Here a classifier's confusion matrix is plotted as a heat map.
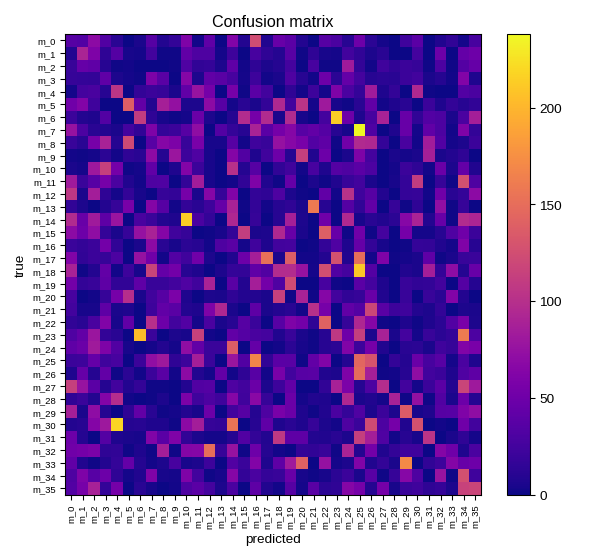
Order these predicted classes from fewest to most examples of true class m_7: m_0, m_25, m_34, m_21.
m_21, m_34, m_0, m_25
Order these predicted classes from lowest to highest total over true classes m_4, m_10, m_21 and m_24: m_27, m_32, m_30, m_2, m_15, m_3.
m_15, m_27, m_32, m_30, m_2, m_3
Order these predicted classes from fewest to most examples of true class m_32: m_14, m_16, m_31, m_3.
m_31, m_3, m_16, m_14
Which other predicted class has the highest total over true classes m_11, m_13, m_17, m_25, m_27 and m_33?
m_16
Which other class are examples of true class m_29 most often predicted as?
m_0
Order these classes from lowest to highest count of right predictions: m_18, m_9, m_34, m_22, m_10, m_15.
m_10, m_9, m_18, m_15, m_34, m_22
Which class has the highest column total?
m_25
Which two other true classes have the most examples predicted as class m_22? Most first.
m_15, m_18
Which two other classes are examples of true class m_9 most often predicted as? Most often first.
m_20, m_31
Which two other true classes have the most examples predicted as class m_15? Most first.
m_6, m_17
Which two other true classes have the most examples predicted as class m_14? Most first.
m_30, m_24
